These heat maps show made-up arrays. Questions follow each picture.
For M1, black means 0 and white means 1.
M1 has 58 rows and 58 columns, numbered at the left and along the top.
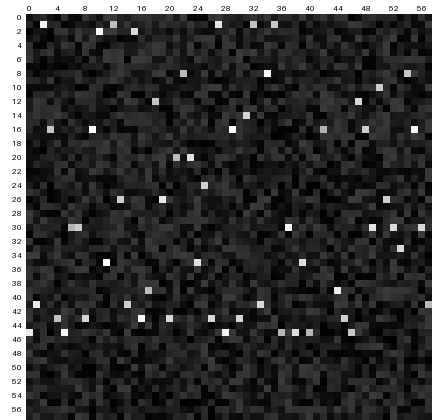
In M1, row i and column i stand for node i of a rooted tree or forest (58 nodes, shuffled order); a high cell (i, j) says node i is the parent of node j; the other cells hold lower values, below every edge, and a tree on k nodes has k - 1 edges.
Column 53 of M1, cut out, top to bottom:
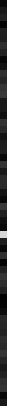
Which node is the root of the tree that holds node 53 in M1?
41
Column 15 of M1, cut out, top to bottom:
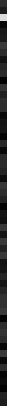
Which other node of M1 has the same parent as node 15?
10
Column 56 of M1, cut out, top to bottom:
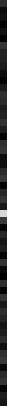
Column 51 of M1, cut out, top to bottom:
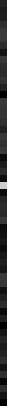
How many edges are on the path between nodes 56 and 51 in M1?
4
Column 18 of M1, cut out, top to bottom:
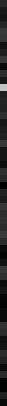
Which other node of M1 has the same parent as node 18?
47
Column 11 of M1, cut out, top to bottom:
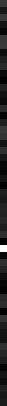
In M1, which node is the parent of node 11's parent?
1
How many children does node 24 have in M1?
1
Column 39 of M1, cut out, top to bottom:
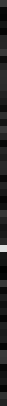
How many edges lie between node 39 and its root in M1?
3
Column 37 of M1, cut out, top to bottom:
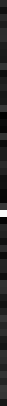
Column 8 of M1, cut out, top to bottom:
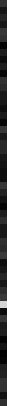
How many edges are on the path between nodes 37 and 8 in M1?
3
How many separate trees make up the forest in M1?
2
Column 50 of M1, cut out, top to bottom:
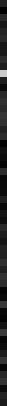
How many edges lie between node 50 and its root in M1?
4
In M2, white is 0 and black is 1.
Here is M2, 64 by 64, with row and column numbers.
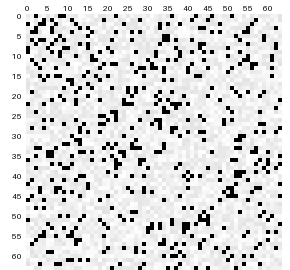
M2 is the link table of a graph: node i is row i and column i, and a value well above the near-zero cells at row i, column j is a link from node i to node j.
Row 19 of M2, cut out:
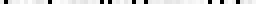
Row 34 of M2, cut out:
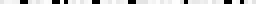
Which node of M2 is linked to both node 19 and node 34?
node 33
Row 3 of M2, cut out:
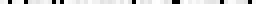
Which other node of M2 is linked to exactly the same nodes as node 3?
node 7
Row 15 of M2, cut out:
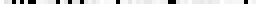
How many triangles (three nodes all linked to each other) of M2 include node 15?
6
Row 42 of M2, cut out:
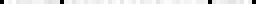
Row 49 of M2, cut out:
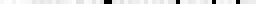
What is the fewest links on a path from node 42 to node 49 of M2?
4
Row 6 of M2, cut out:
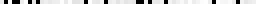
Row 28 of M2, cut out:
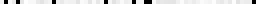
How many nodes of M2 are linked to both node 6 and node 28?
4
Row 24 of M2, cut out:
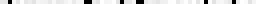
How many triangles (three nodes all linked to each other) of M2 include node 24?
2
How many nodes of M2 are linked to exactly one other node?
1
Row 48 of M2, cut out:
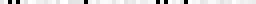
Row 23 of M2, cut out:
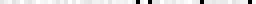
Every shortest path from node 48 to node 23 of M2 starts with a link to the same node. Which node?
node 46
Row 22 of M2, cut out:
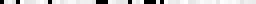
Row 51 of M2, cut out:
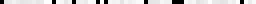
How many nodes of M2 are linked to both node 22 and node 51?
4
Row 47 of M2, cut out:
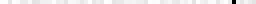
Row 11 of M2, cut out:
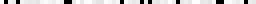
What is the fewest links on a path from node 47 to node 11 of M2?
4
